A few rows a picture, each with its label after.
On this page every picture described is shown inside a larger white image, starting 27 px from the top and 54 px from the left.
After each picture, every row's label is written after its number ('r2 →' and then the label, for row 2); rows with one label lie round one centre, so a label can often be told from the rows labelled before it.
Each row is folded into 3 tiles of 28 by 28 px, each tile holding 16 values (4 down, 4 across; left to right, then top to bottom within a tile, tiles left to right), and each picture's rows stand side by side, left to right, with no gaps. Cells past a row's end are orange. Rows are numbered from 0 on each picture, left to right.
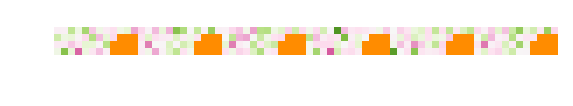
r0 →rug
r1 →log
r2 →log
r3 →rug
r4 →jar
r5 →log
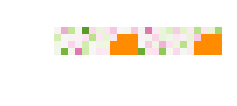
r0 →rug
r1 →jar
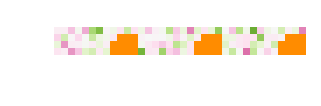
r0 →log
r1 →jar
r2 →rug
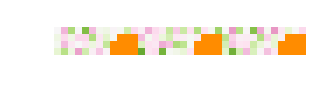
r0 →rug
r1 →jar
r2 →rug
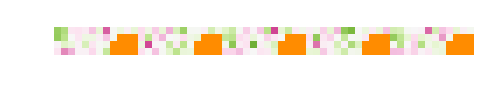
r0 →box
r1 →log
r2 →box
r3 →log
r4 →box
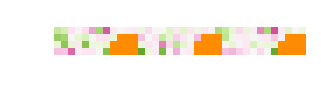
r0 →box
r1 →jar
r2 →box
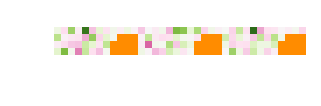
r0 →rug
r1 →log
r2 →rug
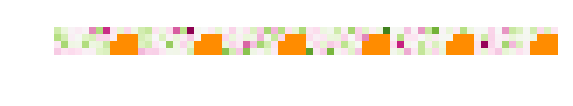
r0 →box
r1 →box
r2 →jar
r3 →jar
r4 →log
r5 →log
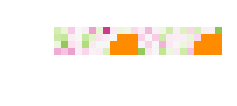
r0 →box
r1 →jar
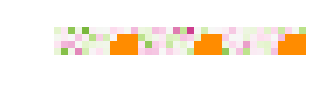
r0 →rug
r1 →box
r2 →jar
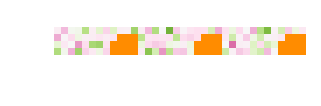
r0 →jar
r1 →rug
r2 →log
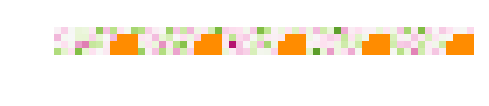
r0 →jar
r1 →jar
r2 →log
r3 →rug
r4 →rug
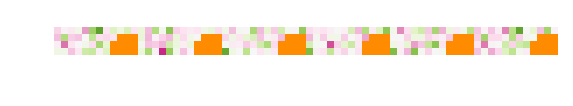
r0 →log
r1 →rug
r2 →jar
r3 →jar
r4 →jar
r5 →log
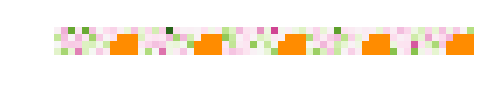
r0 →rug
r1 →rug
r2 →box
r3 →rug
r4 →jar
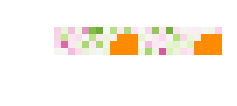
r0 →log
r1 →rug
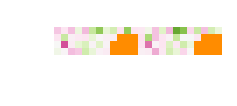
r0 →log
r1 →log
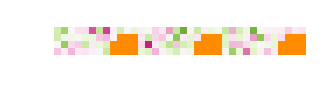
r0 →box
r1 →log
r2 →rug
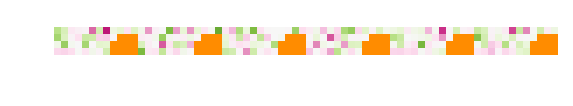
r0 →box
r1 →jar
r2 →rug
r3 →log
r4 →box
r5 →box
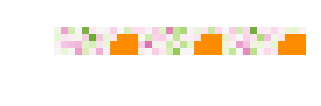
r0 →rug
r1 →log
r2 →rug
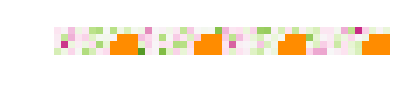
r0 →log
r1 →jar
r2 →log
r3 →box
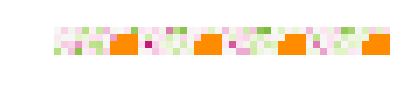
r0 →jar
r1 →log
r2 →log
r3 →log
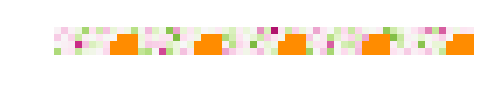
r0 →jar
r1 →rug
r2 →box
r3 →jar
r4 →box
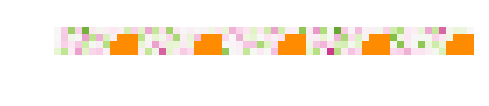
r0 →rug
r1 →rug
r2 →jar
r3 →rug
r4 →box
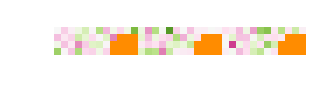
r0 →jar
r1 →rug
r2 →log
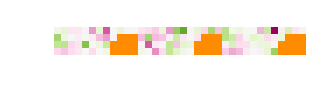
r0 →box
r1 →log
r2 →box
